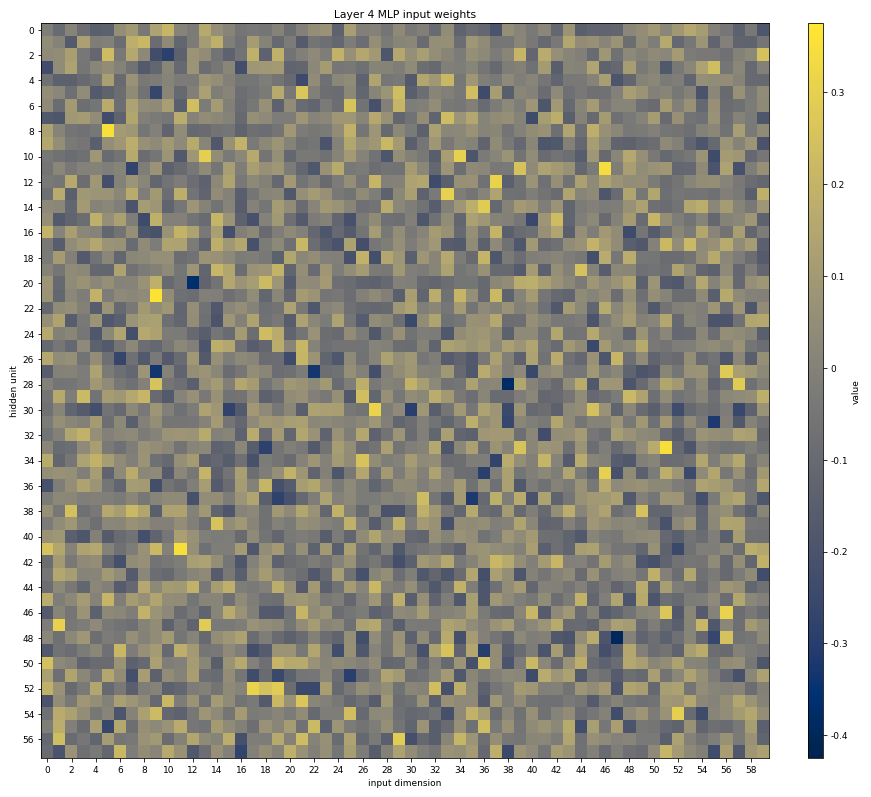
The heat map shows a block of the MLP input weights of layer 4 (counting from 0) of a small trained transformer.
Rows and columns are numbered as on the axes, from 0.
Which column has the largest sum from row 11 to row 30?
37
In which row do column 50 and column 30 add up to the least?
30
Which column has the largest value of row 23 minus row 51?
17
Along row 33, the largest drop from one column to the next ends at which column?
52
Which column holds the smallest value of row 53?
0
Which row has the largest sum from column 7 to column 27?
44
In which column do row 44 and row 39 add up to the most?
14
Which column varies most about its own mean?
9
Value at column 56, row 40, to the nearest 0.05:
-0.15
